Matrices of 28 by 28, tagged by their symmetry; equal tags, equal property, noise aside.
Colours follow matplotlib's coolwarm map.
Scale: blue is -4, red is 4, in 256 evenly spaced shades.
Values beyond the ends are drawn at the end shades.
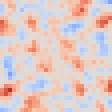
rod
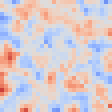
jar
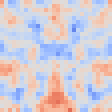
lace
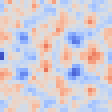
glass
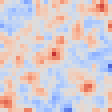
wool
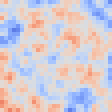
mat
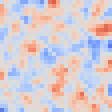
jar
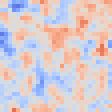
jar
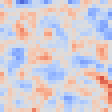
jar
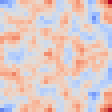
glass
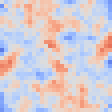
rod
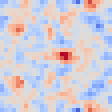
glass
